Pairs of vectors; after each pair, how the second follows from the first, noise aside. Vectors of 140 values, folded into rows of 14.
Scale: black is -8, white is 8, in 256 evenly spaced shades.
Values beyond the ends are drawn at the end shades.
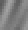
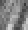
reversed, negated, scaled up.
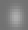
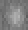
copied.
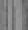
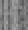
wrapped around.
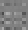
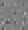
negated, partly zeroed.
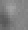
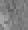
negated, partly zeroed.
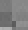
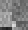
negated, scaled up.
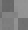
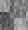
reversed, negated, scaled up.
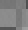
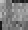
reversed, scaled up.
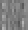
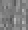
wrapped around.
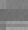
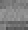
negated.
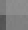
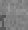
partly zeroed.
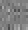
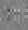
negated, partly zeroed.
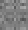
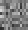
wrapped around, scaled up.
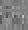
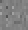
partly zeroed.
